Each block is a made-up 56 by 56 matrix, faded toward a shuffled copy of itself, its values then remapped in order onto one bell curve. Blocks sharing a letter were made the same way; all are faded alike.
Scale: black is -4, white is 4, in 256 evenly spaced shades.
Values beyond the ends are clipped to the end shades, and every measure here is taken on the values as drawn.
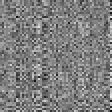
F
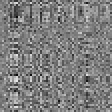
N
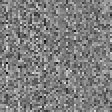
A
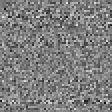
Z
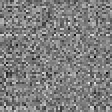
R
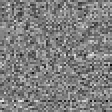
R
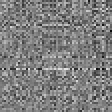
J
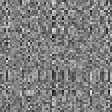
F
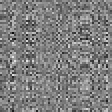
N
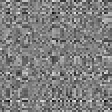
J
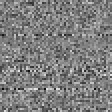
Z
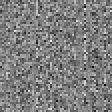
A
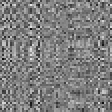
N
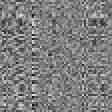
F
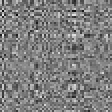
J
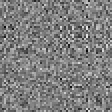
R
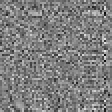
R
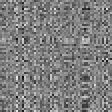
F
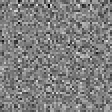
R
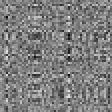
F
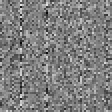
A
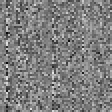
A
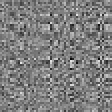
N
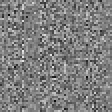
A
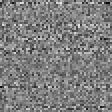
Z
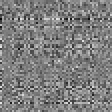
J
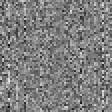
A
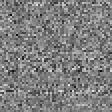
Z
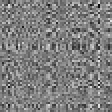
N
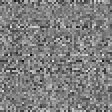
Z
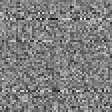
Z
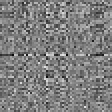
J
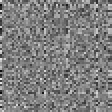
F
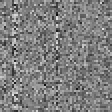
A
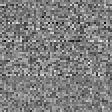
Z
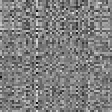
N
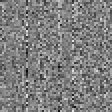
A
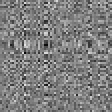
N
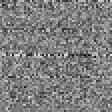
Z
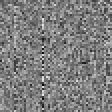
A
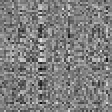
F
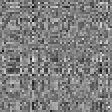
J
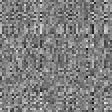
F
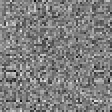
R
